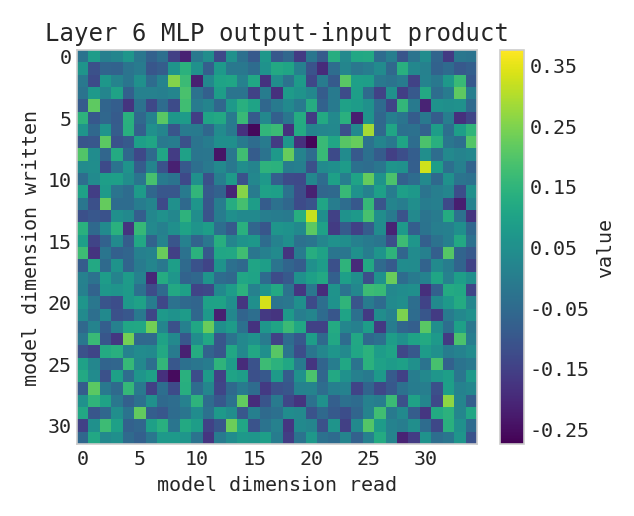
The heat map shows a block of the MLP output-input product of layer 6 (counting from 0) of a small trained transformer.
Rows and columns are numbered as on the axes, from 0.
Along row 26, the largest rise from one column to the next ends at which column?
9
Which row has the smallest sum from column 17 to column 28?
27
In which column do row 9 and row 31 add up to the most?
30
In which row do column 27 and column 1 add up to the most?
28
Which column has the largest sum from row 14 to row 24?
33
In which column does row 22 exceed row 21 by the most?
6
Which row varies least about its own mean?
15
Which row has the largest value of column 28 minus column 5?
21
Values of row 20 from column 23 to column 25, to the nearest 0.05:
0.15 -0.1 0
